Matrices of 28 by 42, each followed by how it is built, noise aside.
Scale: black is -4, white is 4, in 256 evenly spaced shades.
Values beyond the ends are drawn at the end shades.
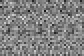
repeating columns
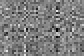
low rank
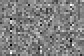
uneven columns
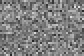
blocks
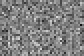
blocks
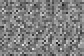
repeating columns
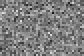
noise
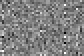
uneven columns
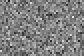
noise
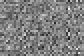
low rank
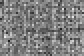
blocks
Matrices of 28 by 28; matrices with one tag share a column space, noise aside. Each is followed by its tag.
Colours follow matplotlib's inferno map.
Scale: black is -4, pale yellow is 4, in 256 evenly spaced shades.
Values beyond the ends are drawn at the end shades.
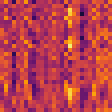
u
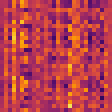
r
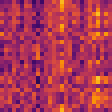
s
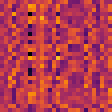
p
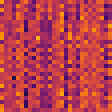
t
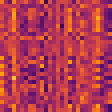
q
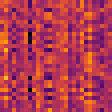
r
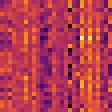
r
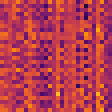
t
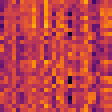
s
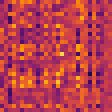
p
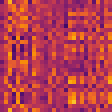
s
